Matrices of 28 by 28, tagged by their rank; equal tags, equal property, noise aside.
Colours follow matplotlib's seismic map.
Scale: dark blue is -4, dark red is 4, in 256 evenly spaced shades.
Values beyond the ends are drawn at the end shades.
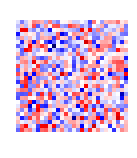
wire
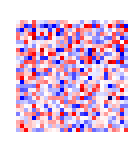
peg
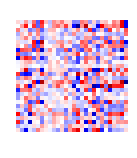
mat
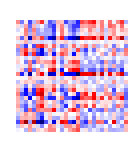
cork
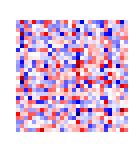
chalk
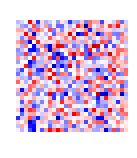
wire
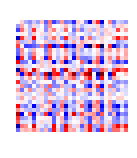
cork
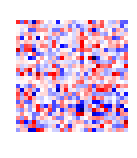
peg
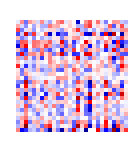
mat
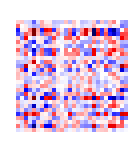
cork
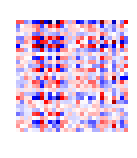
cork
